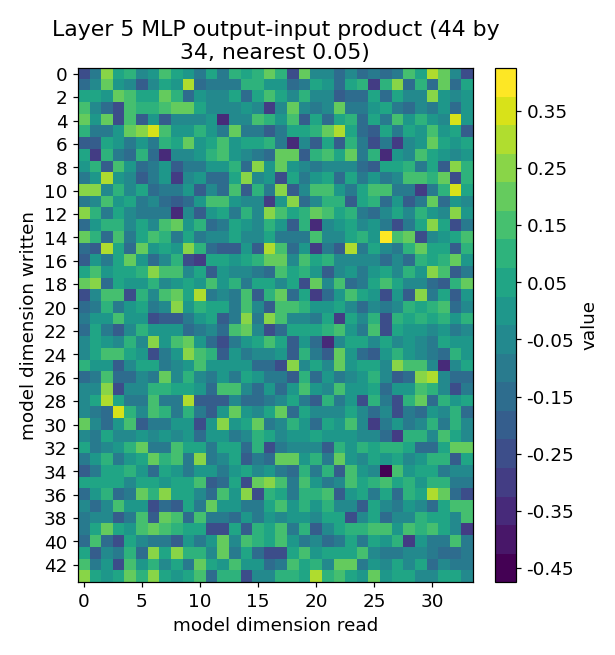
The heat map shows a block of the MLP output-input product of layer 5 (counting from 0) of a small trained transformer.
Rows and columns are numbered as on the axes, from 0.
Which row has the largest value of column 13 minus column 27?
29
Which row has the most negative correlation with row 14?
20
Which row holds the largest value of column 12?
30
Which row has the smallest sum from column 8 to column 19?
28
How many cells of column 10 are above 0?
17
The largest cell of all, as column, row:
26, 14
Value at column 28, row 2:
-0.05
